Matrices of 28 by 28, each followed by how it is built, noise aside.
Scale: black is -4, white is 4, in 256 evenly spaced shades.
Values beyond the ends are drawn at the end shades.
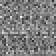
repeating columns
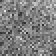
smooth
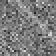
Toeplitz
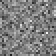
repeating rows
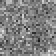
smooth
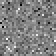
sparse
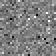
sparse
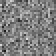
repeating rows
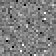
sparse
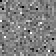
sparse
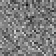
Toeplitz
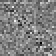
banded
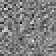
low rank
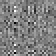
low rank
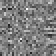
low rank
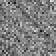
Toeplitz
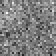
smooth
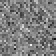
Toeplitz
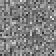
repeating rows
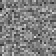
repeating rows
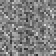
repeating rows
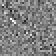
banded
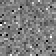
sparse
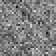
Toeplitz
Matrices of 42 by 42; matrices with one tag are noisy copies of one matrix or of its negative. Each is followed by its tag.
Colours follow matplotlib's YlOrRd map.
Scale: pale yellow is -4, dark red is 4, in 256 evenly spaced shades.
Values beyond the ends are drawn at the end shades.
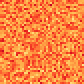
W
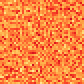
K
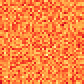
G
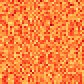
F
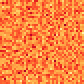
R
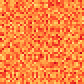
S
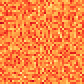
K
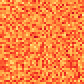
W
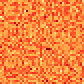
K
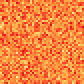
G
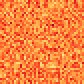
S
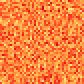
F
